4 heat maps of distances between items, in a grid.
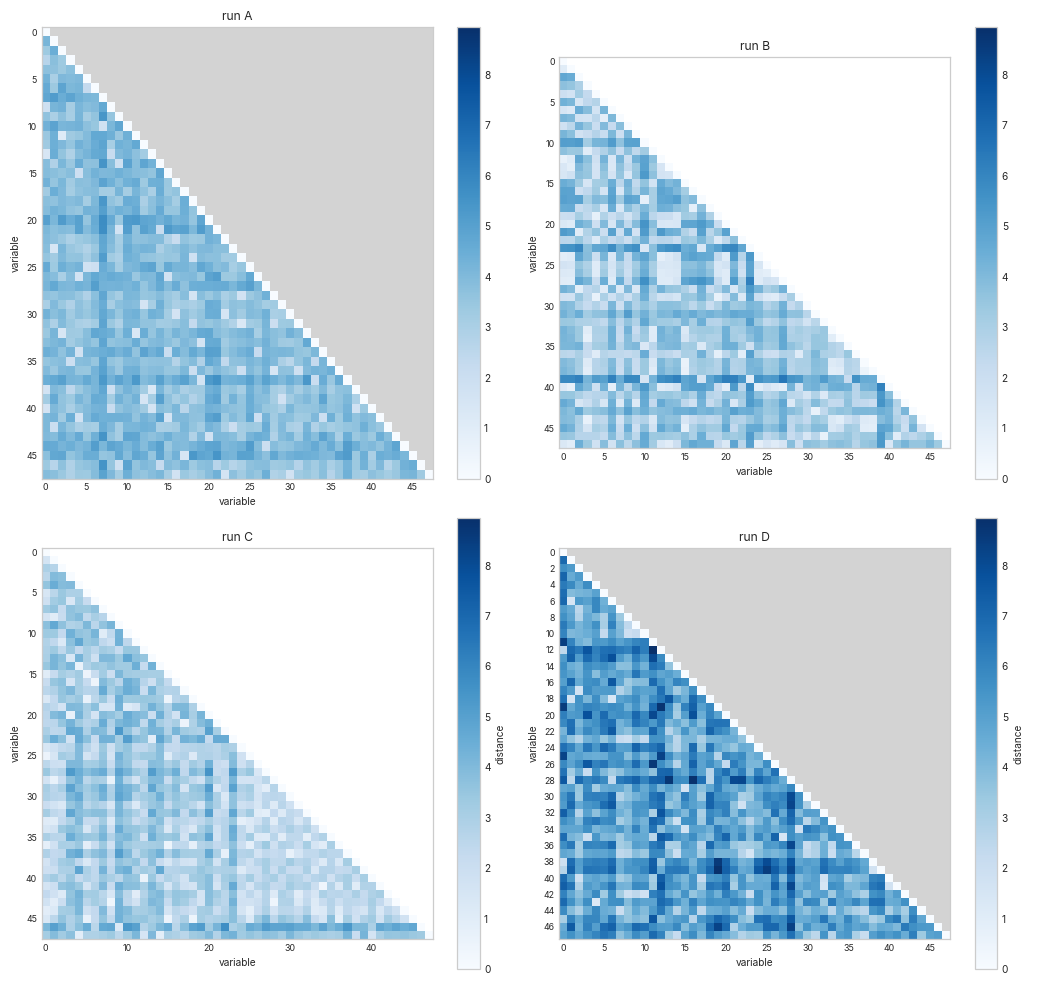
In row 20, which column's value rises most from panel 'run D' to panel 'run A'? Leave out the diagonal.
26
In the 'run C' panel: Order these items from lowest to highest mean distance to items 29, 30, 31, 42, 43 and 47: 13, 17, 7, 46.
17, 7, 13, 46
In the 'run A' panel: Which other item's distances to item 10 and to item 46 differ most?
7
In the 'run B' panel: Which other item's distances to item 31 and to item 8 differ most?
43
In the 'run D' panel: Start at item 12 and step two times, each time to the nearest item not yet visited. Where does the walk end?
38
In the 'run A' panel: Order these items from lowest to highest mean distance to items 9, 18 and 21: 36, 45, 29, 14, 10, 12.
14, 36, 29, 12, 10, 45
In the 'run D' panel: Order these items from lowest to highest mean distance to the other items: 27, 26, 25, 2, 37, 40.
37, 2, 40, 27, 25, 26
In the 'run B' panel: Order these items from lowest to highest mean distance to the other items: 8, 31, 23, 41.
41, 8, 31, 23
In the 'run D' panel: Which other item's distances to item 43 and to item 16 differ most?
4
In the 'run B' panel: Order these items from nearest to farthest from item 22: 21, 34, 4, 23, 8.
4, 8, 34, 21, 23
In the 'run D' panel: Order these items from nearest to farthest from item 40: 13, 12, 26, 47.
47, 13, 26, 12
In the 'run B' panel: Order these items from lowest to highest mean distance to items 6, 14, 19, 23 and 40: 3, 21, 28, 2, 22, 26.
26, 22, 3, 28, 2, 21
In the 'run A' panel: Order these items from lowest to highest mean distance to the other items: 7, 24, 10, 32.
24, 32, 10, 7
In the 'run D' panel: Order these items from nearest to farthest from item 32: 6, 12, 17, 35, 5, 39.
17, 35, 5, 6, 39, 12
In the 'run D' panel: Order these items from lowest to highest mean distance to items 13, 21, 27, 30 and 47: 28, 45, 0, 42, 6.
42, 45, 0, 6, 28
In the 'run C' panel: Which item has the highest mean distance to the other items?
46
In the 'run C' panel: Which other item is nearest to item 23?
13
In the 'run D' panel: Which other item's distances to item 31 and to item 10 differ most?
5
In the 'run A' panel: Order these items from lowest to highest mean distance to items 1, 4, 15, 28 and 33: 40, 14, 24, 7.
24, 40, 14, 7
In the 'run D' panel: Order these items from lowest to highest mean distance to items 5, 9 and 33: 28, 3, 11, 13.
3, 13, 11, 28
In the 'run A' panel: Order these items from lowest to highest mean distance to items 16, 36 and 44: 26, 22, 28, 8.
28, 22, 26, 8
